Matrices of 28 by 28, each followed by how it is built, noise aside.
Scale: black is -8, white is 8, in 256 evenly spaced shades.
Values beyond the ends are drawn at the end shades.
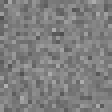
noise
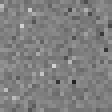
sparse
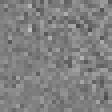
upper triangular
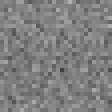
repeating columns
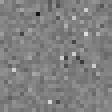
sparse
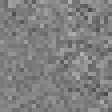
upper triangular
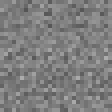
repeating columns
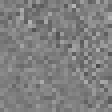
upper triangular
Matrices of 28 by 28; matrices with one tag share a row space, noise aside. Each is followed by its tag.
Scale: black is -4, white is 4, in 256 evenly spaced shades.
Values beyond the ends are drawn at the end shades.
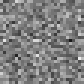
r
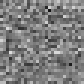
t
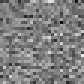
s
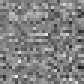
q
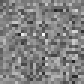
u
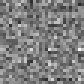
t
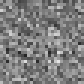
t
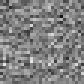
s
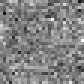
q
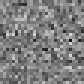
q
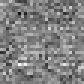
t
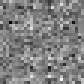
s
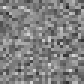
s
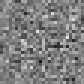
u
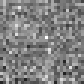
q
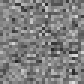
u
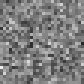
s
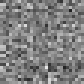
t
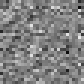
r
